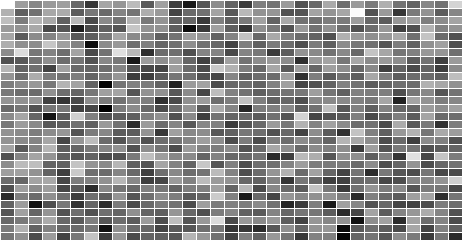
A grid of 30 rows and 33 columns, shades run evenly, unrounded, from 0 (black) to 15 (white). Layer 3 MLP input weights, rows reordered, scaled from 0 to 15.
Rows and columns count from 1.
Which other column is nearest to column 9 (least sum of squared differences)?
27
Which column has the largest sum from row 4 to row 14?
31
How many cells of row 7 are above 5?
28
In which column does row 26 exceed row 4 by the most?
15
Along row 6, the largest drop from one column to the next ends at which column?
7
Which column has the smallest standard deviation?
19
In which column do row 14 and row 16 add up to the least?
18
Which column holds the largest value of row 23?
33
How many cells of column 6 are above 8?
7
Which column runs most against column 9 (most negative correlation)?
11
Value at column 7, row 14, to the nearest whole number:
4
